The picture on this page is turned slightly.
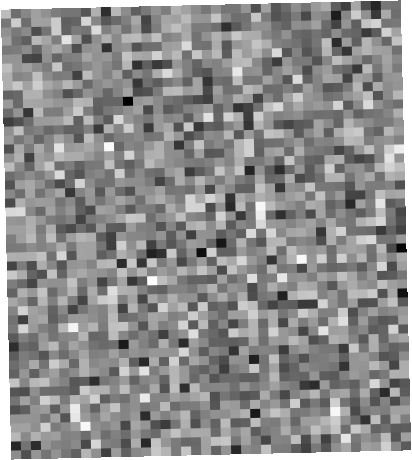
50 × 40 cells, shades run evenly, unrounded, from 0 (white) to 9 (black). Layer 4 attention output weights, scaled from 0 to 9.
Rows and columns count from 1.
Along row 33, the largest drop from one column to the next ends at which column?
29
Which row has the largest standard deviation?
28
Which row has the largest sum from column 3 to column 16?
25
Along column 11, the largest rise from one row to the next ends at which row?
5
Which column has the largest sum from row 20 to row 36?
40
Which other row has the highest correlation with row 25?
23
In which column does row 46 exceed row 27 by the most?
14
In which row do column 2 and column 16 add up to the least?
34
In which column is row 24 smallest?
26
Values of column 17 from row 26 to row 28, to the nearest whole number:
6 6 2
